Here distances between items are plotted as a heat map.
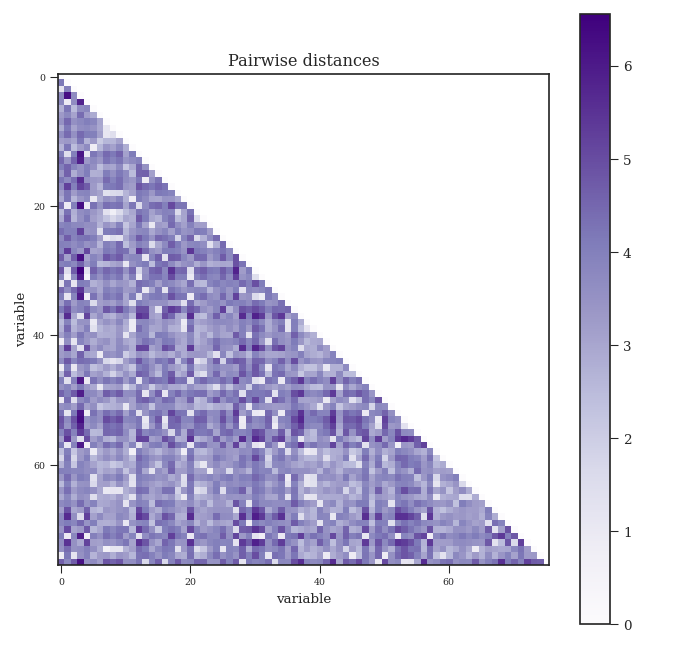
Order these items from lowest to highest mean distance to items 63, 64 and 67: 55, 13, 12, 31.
55, 13, 31, 12
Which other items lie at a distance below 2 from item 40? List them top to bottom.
10, 29, 51, 66, 69
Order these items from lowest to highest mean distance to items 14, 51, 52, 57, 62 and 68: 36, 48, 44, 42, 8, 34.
48, 34, 8, 42, 44, 36
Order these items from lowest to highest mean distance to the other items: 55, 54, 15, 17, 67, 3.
67, 15, 54, 55, 17, 3
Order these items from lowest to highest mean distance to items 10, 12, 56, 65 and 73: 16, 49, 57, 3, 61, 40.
40, 61, 57, 3, 16, 49
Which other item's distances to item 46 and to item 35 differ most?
62
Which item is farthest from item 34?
3
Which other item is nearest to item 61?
23
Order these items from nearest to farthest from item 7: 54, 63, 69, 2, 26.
69, 63, 2, 26, 54
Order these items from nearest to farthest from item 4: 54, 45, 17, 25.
54, 45, 25, 17
